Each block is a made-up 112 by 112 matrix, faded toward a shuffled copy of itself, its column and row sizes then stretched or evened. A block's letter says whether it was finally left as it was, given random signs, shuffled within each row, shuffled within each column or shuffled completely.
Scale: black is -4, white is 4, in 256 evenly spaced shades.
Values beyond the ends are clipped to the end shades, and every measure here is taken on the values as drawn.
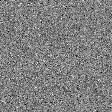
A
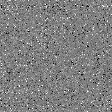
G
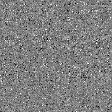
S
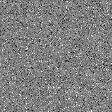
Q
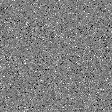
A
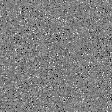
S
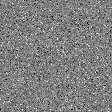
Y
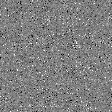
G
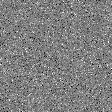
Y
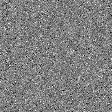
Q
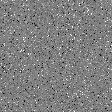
Q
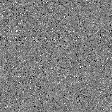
G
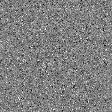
Q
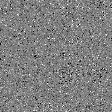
G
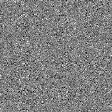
S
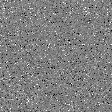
A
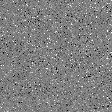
Q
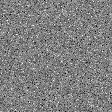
Y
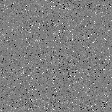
G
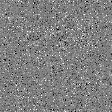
G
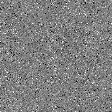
G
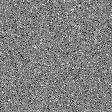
Y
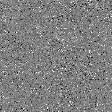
S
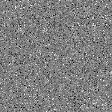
G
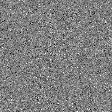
G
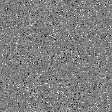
G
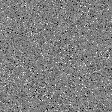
Y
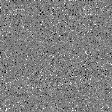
S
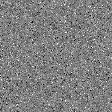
Q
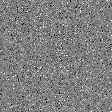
Q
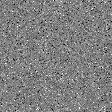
A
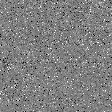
A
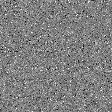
A
